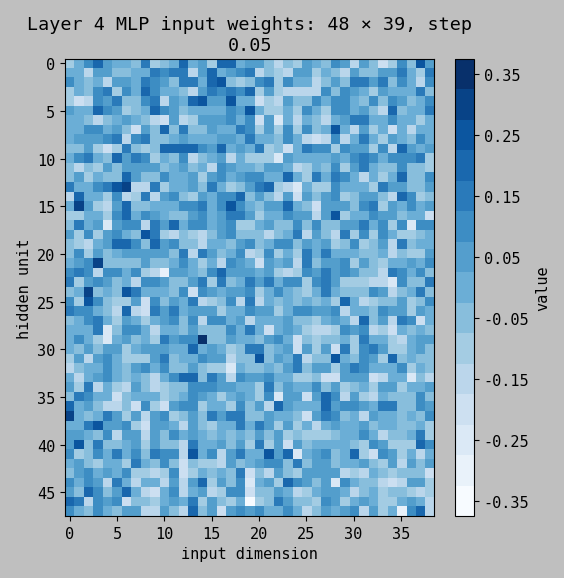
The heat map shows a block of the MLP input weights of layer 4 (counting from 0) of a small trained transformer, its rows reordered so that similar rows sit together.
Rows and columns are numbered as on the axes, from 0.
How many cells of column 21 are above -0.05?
31
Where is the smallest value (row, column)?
46, 19
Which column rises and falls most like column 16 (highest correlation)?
35
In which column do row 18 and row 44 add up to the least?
28
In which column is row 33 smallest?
36
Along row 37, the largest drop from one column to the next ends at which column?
1
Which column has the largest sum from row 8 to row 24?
6
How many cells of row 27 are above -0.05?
26
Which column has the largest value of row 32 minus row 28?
4
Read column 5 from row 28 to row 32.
-0.05 0 0.05 0 0
